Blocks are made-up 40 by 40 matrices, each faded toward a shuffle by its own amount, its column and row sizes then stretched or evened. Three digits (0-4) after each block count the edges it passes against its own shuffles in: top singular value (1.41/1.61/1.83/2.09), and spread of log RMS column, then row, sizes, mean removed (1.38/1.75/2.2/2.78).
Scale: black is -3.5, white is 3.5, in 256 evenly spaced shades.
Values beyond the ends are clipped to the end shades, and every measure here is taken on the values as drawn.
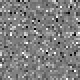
1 1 1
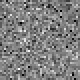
0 0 0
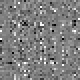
1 3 1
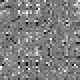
3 2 0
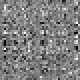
3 3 1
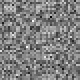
4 0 0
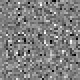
2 2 0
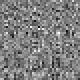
3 2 1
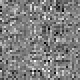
3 3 0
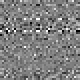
4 1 3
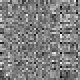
4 3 1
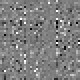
2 3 1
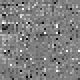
1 2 1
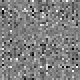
0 3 2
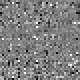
1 2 3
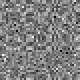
4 0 0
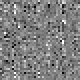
3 3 1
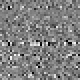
3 0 3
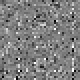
2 2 1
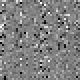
0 3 0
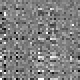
4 3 3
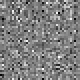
2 3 2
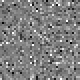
1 1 0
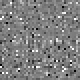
1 0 1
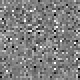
1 1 1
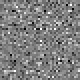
1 0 2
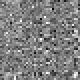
3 1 1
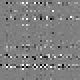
4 2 4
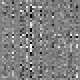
1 4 1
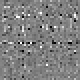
2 2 2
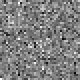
0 1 0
